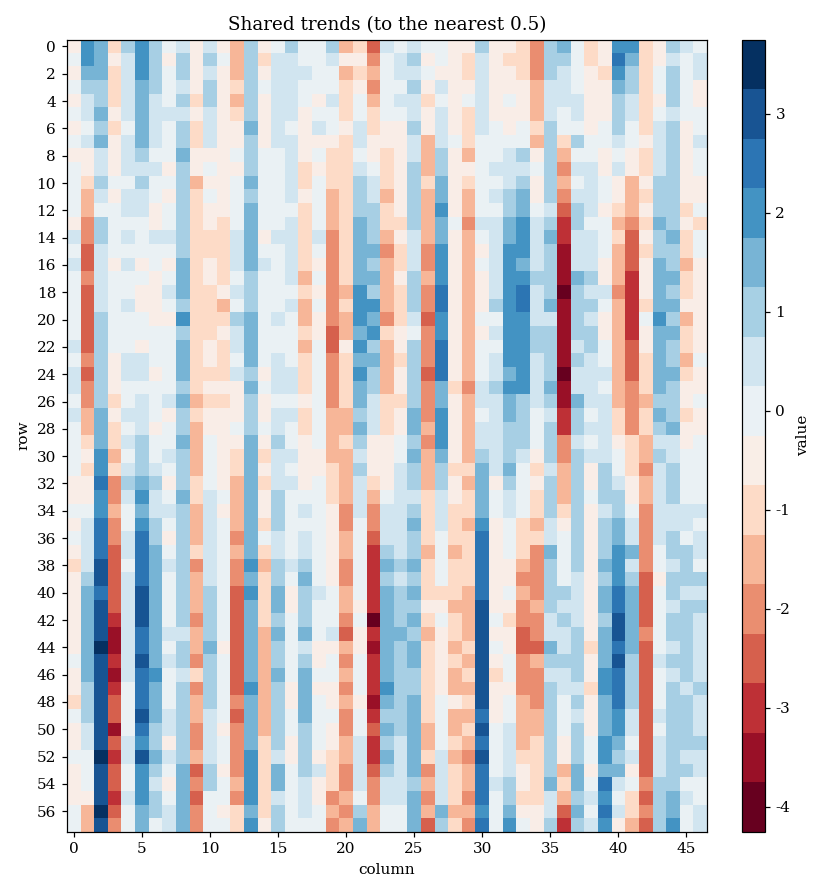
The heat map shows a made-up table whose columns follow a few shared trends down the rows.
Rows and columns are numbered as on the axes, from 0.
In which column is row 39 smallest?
22
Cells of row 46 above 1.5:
6
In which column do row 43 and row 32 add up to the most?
2
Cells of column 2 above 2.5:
19
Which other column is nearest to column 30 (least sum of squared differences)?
5
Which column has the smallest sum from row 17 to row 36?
36
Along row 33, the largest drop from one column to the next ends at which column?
3
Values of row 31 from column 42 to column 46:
-2 0.5 1 0 0
